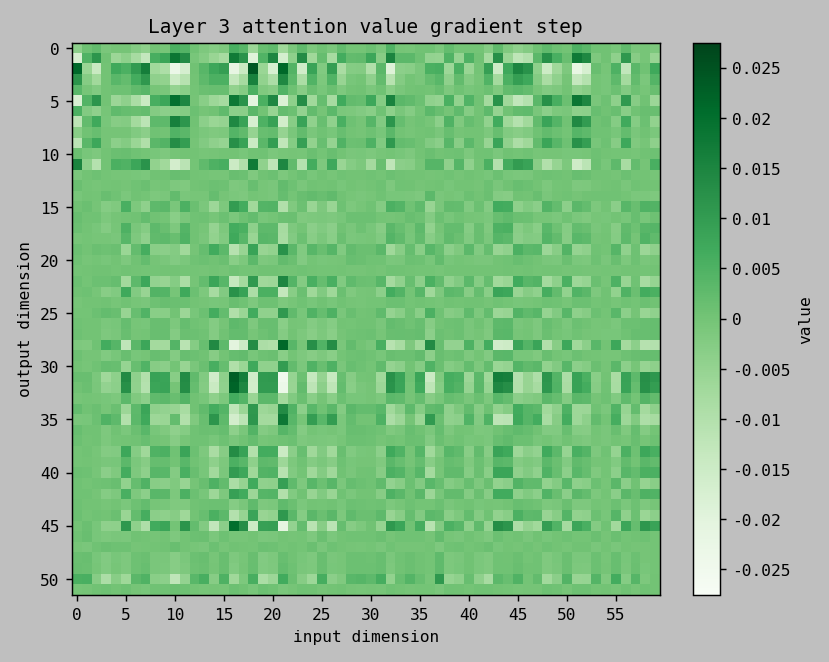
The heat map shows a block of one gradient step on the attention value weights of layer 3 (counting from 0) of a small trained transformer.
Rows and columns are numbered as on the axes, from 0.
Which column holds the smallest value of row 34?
16
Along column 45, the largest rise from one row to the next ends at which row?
2
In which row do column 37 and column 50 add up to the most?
50
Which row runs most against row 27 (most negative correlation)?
14
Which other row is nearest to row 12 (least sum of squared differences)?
24
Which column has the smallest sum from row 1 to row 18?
21
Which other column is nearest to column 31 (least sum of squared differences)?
55
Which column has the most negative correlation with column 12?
3
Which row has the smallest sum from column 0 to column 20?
28
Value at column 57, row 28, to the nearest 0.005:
-0.005
